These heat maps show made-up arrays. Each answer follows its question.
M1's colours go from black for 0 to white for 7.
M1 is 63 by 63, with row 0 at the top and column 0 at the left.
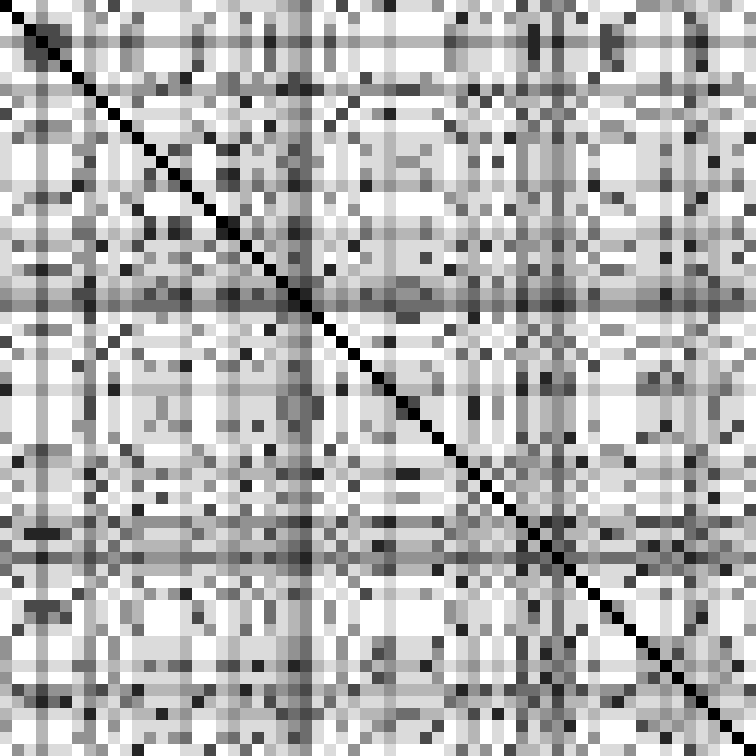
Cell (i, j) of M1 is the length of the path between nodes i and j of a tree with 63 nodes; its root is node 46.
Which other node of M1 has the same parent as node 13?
41
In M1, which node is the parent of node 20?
57
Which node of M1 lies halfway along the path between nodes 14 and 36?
25
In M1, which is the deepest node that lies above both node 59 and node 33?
7
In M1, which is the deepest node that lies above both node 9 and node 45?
43
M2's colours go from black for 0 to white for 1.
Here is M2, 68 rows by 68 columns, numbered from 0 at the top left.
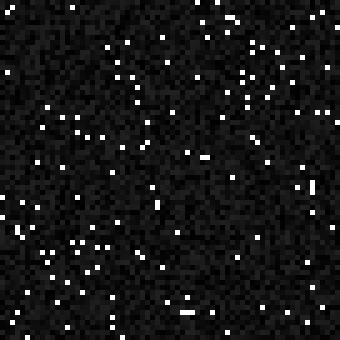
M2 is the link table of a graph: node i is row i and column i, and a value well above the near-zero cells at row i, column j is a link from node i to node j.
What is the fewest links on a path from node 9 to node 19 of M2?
3
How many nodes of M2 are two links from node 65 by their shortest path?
4
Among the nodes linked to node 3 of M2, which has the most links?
node 62
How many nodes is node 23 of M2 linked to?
3
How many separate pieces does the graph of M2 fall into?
3
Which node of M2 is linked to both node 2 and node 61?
node 64
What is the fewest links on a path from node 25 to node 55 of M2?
4
